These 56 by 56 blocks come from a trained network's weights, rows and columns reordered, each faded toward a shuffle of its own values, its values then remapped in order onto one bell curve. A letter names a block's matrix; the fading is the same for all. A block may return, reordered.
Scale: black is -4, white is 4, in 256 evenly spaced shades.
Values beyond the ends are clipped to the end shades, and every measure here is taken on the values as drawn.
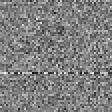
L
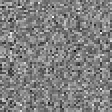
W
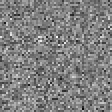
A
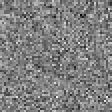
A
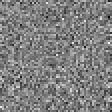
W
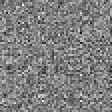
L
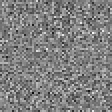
A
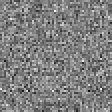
A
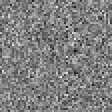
A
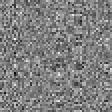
W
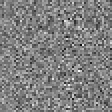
W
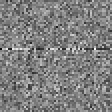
L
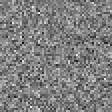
A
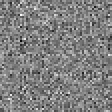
A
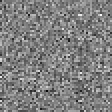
A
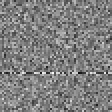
L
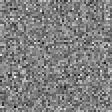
A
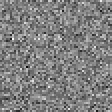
A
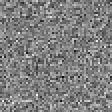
A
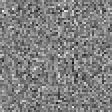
L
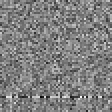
L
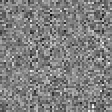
W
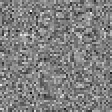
A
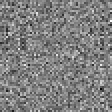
W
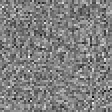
W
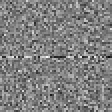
L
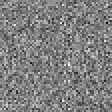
A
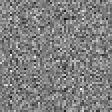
W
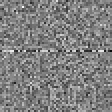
L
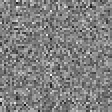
A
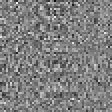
W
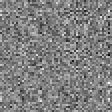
W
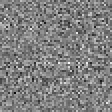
A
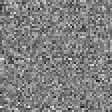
A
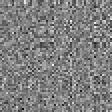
W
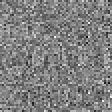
A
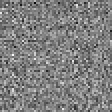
W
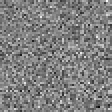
A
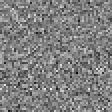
A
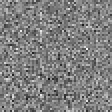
L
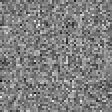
A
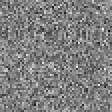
A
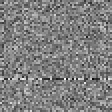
L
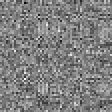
W
